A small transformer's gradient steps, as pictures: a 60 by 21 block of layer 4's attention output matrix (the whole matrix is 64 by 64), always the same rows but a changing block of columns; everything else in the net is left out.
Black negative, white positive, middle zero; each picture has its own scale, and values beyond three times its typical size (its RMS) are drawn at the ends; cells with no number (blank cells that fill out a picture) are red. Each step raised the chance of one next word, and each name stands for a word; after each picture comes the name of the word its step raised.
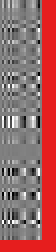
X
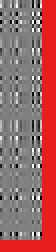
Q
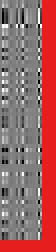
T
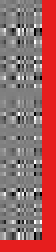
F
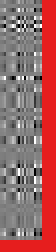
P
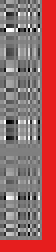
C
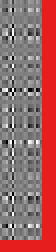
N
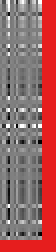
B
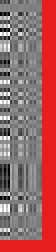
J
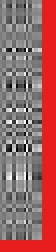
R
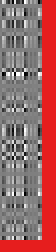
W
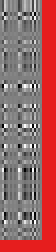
X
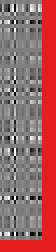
Q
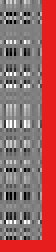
X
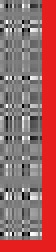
Q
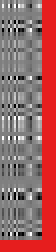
Q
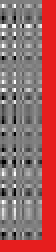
T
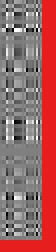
C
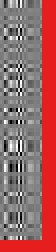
N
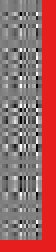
R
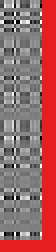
Q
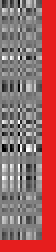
R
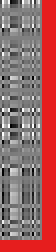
B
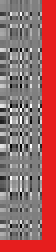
R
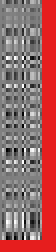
F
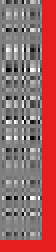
C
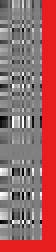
X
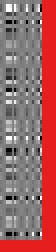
Q
